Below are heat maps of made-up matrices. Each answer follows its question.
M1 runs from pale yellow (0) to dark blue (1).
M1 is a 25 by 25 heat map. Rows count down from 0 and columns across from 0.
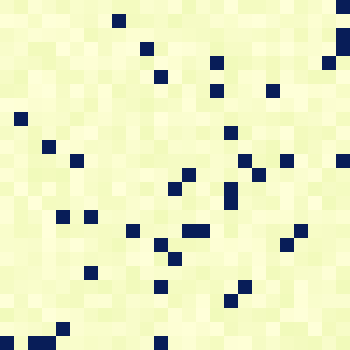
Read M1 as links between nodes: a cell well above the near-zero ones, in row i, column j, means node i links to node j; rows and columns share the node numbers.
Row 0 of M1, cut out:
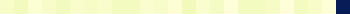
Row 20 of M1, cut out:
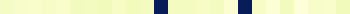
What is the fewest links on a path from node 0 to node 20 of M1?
3
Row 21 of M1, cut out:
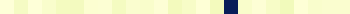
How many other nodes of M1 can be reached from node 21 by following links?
6
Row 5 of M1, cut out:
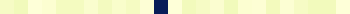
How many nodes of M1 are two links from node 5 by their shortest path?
3
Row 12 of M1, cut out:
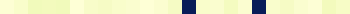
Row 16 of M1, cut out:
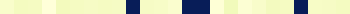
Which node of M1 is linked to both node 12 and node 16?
node 13
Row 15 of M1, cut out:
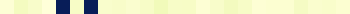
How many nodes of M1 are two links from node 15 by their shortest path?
2
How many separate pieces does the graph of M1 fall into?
6
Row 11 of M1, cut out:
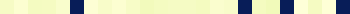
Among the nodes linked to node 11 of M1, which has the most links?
node 24
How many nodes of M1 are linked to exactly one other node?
12
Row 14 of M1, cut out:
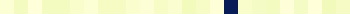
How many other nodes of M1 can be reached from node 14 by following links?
6
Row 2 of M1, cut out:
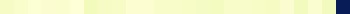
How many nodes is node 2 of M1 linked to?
1
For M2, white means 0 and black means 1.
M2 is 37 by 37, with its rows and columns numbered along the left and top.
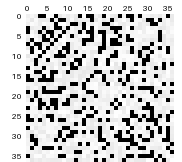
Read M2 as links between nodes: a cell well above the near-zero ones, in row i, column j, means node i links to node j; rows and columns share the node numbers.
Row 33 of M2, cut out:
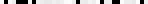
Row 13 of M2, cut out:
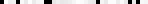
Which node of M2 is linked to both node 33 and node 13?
node 4
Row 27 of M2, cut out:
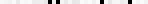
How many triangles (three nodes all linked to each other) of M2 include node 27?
0
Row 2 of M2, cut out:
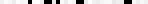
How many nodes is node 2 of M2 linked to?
8
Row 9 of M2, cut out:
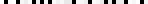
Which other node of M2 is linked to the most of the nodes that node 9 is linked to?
node 30
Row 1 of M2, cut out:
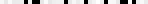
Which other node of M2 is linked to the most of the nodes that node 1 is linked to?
node 35
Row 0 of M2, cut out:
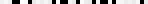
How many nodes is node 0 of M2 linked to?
12
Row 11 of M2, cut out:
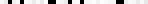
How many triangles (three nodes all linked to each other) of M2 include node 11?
7
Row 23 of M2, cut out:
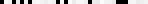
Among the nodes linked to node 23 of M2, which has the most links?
node 31
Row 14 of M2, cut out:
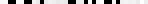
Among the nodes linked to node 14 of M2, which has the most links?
node 26
